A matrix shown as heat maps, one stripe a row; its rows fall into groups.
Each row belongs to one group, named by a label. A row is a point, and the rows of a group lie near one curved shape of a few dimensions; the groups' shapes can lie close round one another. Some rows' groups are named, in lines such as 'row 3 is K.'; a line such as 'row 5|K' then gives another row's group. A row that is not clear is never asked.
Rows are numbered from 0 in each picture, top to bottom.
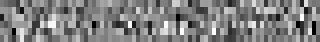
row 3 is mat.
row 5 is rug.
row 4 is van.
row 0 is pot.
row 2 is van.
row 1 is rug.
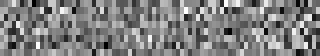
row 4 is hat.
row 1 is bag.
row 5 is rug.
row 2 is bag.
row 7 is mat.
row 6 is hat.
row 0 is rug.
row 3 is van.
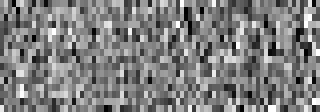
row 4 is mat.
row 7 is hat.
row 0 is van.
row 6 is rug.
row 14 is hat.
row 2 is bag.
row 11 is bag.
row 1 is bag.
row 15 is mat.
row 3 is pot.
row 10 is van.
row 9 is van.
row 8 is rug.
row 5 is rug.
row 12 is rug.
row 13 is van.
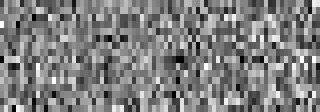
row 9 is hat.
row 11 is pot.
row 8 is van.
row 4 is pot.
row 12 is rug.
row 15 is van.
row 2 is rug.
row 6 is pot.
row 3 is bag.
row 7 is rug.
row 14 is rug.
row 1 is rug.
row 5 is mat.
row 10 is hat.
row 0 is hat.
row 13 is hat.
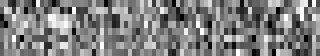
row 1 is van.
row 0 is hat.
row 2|van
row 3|van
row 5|rug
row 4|bag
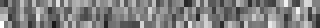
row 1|rug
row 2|hat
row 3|mat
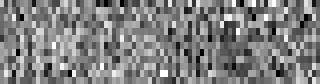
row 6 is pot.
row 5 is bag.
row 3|hat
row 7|bag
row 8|pot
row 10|van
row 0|mat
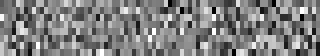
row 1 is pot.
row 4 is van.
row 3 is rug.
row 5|rug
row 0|rug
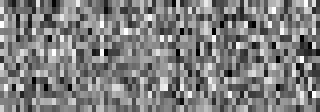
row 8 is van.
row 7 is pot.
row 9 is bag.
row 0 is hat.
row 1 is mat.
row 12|van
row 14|pot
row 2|bag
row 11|rug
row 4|pot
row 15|mat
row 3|mat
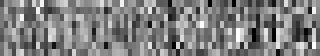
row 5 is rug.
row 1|hat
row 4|rug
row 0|bag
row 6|hat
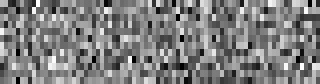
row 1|pot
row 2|pot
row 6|mat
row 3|bag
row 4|mat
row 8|mat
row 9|van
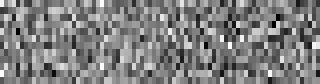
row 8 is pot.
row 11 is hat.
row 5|hat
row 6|hat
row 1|van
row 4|bag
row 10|mat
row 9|bag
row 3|rug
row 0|mat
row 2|van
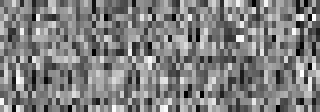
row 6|bag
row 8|bag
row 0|rug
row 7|mat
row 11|van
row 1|mat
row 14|bag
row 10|van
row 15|van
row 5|pot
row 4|hat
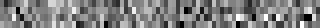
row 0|van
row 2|rug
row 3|pot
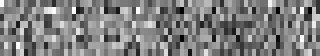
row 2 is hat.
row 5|pot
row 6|van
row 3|bag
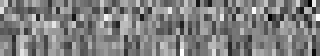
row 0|rug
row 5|van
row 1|bag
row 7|van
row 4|pot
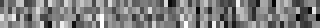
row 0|rug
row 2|mat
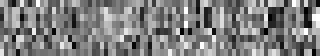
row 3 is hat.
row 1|hat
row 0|hat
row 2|hat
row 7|bag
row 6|bag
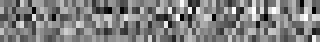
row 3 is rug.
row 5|hat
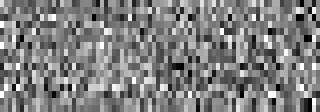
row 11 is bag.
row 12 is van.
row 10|pot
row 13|mat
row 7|bag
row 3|mat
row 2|mat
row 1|hat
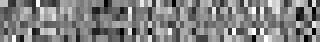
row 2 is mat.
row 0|hat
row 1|mat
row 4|mat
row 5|rug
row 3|hat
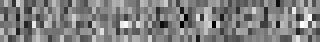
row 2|bag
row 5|rug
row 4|mat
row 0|van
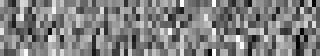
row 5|rug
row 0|van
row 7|van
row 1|pot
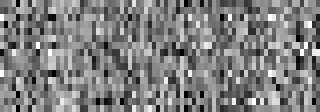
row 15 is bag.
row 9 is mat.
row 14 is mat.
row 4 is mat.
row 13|bag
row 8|mat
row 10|mat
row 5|mat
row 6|hat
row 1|van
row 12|van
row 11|rug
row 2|mat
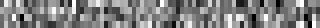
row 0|van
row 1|pot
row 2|rug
